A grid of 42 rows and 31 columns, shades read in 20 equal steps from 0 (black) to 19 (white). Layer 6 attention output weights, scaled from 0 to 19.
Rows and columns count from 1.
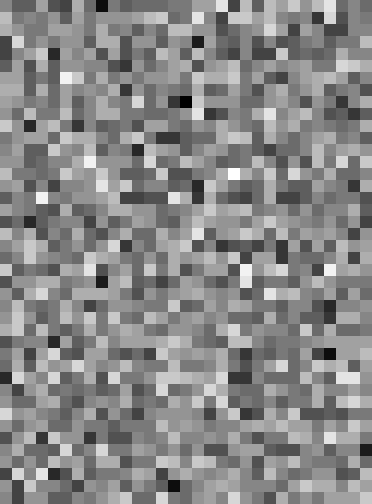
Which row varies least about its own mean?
36
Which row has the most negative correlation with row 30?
12
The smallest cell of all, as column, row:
16, 9
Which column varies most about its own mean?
28
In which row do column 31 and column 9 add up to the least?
1
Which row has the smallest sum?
17
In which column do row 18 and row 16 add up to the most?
18
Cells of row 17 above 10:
9
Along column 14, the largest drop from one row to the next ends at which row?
40
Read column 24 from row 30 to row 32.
9 16 8
